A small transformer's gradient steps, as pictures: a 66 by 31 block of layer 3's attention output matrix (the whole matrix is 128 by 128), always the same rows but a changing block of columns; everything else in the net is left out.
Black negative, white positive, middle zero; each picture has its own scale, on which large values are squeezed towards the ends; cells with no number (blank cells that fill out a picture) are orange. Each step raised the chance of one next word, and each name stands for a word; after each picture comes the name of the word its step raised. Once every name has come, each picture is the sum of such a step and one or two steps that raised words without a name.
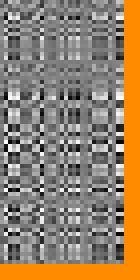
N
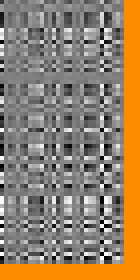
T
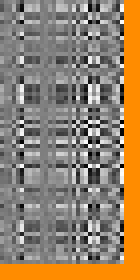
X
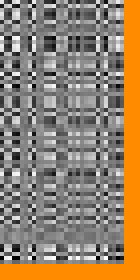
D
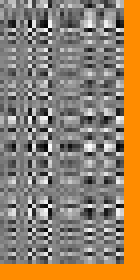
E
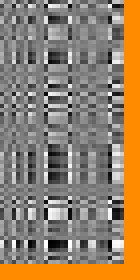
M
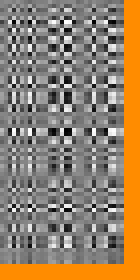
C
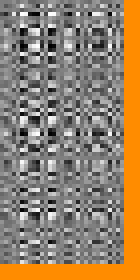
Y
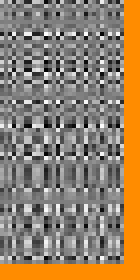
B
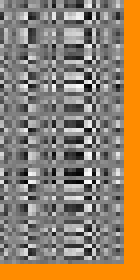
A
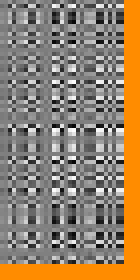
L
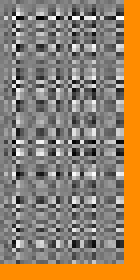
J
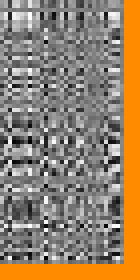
T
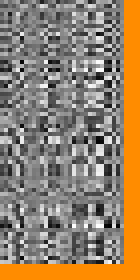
B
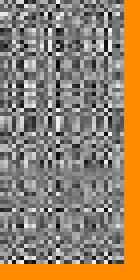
Y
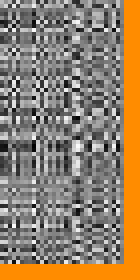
E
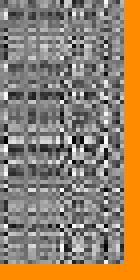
N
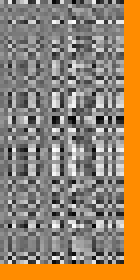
E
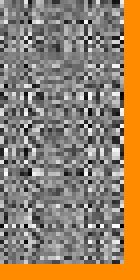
X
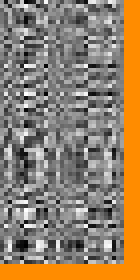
M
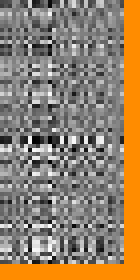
T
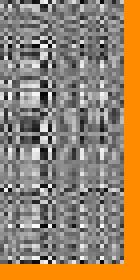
N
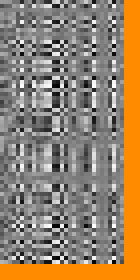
T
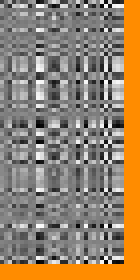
L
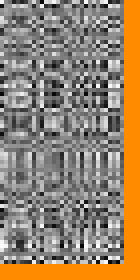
M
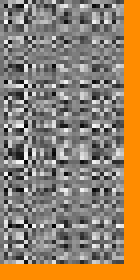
L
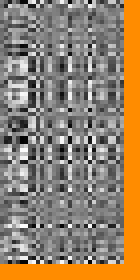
L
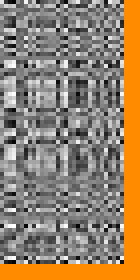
C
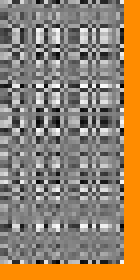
A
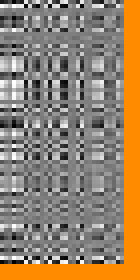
L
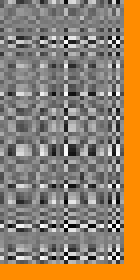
T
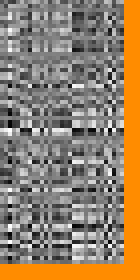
A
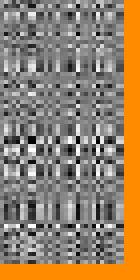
B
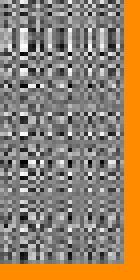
Y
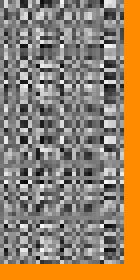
A
